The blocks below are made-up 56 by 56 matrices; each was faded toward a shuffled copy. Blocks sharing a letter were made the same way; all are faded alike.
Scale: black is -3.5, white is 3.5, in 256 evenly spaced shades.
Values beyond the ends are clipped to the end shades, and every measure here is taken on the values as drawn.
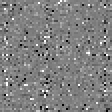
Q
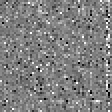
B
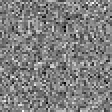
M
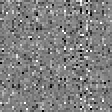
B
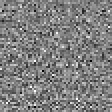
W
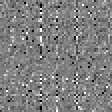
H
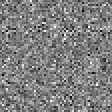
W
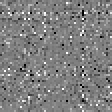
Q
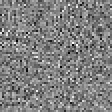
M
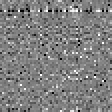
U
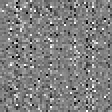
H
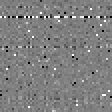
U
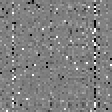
H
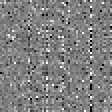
H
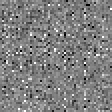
B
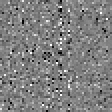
B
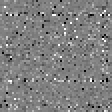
Q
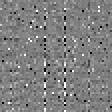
H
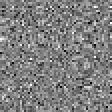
W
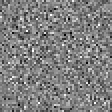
M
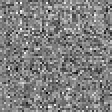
M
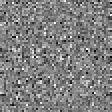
W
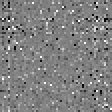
Q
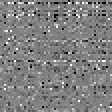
U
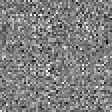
W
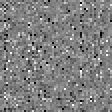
B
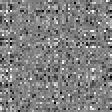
H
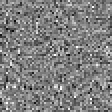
M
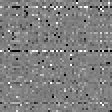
U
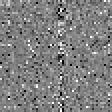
B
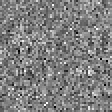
M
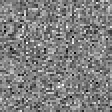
M
